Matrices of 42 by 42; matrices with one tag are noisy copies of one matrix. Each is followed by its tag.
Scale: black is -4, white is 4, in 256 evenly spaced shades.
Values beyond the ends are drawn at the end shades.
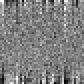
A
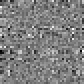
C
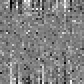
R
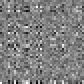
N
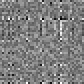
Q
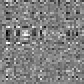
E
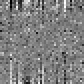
R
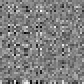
N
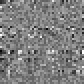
C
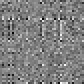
Q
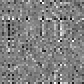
Q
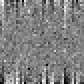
A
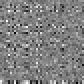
N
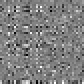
N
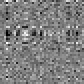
E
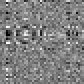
E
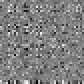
N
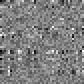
C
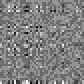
N
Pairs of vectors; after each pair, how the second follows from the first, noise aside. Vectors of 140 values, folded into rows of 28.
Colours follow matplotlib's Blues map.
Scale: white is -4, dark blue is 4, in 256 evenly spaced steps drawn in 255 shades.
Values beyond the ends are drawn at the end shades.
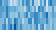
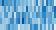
wrapped around.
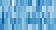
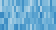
wrapped around, negated, shrunk.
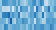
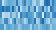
negated.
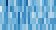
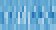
negated, partly zeroed.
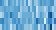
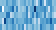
shuffled.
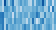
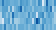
negated, partly zeroed.
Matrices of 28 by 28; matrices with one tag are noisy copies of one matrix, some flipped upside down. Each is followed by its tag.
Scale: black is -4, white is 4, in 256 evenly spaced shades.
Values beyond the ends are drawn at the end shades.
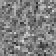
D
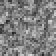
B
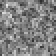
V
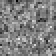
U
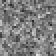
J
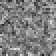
B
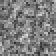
D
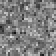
B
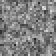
U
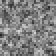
J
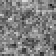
V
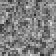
B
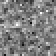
J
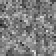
U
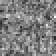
U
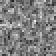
J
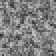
J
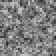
V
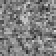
D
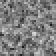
J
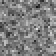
B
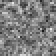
V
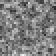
V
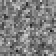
D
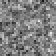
B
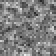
V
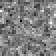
B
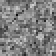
U
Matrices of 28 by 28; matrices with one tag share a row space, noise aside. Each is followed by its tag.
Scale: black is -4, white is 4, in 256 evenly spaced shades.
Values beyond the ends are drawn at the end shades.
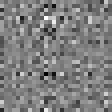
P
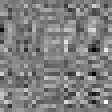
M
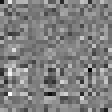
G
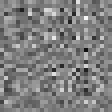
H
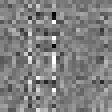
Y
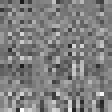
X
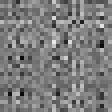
X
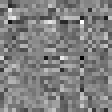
G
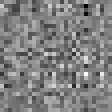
H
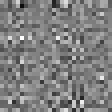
X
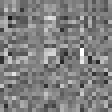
G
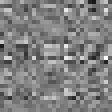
M
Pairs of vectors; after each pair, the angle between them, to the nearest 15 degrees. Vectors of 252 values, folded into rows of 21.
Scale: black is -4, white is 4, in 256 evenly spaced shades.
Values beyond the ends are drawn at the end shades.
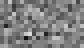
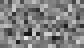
150 degrees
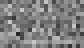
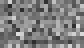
165 degrees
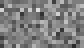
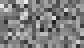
105 degrees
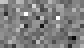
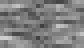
75 degrees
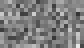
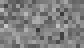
120 degrees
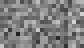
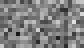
15 degrees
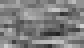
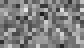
90 degrees
